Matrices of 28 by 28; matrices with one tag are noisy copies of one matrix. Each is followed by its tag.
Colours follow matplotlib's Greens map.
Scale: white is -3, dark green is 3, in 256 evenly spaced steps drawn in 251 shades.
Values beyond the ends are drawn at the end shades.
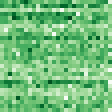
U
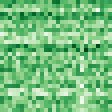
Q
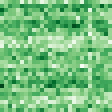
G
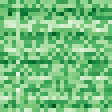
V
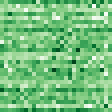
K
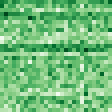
Q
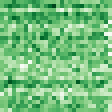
U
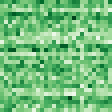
Q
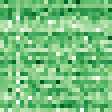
V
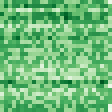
U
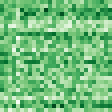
V
